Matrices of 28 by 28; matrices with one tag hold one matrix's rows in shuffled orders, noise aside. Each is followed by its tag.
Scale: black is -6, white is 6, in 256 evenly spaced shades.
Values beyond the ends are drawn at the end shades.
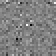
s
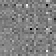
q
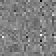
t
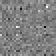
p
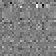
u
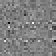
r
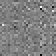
t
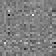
r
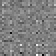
u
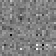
u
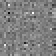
r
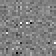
s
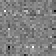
r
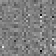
t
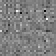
p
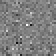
s
